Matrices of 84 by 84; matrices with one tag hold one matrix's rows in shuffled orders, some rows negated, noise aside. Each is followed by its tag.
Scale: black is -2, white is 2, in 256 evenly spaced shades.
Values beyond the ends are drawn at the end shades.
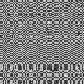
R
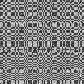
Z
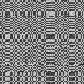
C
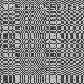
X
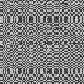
R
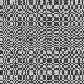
R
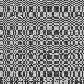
R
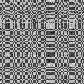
C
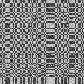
C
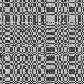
C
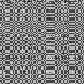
C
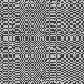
X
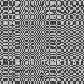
X
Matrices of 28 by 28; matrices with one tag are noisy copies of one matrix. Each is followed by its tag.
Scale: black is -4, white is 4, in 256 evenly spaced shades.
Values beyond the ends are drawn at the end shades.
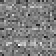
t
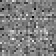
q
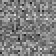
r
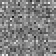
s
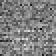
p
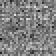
r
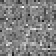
t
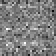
t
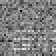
p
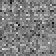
r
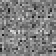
q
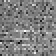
p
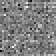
s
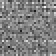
s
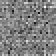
s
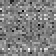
r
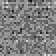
s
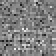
p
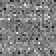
r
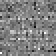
q
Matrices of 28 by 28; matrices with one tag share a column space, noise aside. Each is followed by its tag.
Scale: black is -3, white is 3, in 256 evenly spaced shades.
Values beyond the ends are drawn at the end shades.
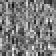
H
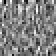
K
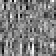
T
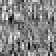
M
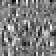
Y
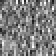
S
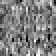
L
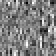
S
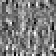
H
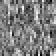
K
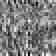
H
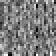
H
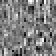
K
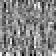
H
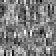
K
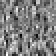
L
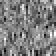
K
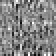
H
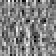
Y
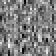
L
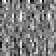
T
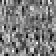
L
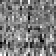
L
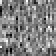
L
